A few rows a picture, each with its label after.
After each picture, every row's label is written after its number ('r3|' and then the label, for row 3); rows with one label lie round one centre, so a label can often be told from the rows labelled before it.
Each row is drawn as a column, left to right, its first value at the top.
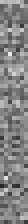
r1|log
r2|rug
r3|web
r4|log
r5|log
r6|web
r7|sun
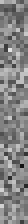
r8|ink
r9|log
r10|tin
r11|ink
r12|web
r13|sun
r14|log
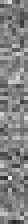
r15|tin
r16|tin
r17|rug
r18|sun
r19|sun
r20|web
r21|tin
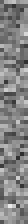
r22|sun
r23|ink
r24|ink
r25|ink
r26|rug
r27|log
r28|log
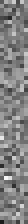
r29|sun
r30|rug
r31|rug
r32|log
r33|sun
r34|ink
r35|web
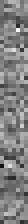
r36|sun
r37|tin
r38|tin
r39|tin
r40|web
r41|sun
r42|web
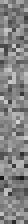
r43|tin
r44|log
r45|web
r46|sun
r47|tin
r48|tin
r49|sun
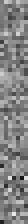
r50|sun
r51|log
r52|rug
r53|tin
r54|log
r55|tin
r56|rug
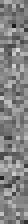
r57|tin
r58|log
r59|log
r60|web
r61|tin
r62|web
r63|sun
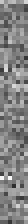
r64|rug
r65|web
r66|rug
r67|log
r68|ink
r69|log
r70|ink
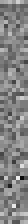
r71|tin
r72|rug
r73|log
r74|ink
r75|rug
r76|tin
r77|tin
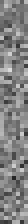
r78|sun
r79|web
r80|web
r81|tin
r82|log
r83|sun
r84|ink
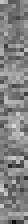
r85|ink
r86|log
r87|sun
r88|sun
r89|sun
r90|sun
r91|tin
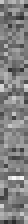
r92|ink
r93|sun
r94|rug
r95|rug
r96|rug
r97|rug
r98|ink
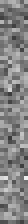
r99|rug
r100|rug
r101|ink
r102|web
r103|web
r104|sun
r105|rug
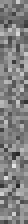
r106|log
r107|rug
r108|web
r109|tin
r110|log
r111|ink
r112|web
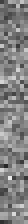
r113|sun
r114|sun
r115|rug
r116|tin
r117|web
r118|ink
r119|tin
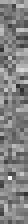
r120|log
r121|ink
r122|rug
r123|ink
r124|web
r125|web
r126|web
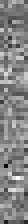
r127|web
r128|sun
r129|web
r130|rug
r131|rug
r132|rug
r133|sun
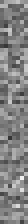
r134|web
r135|web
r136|log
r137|ink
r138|ink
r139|rug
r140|web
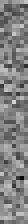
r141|web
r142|ink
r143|ink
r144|log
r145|tin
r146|tin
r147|ink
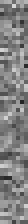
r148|tin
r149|tin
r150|tin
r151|web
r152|log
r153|web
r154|ink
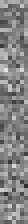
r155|web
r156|web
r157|ink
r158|tin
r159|ink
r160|web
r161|log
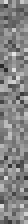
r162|ink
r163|rug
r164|sun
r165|web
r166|sun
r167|ink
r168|tin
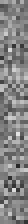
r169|ink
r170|log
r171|tin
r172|log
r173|sun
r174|log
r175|sun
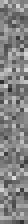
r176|ink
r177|log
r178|web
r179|rug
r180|web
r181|sun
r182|web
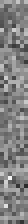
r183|web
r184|ink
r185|rug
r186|web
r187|log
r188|sun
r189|log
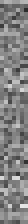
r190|rug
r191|log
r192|ink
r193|rug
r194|rug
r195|ink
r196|ink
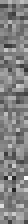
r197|ink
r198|tin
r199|rug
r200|tin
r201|ink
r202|ink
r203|rug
